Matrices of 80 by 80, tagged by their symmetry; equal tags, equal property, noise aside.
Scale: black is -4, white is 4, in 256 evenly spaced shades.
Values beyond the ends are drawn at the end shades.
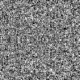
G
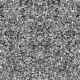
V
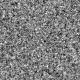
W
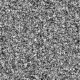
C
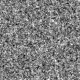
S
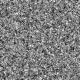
S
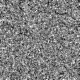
W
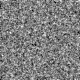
W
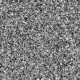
S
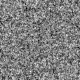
C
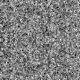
G
